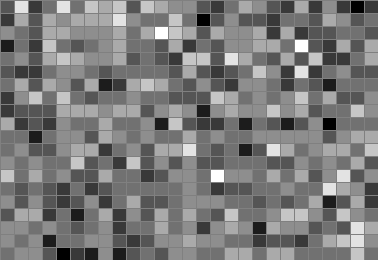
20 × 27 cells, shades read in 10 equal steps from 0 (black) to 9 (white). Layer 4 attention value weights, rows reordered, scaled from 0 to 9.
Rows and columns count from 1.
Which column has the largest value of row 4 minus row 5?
22
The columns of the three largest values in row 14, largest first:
16, 25, 1
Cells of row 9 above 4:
18
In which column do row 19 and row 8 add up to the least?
4
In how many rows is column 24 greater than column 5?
6
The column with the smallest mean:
15
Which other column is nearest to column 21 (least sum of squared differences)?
17
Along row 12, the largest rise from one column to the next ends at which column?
20
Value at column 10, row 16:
6
